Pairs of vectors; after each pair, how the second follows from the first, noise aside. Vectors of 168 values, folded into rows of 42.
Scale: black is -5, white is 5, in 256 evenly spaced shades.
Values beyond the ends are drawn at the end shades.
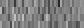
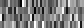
wrapped around, negated, scaled up.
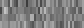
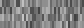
wrapped around, negated.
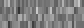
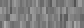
reversed, shrunk.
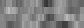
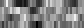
reversed, scaled up.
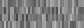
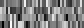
wrapped around, negated, scaled up.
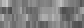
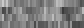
copied.
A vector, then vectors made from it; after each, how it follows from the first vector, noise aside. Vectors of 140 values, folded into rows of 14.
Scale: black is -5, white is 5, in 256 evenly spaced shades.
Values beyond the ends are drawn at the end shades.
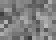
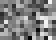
scaled up.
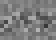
negated, partly zeroed.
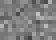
partly zeroed.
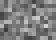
sign-scrambled.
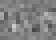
wrapped around, negated, partly zeroed.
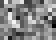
reversed, scaled up.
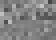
negated, partly zeroed.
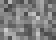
wrapped around, negated.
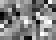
scaled up.
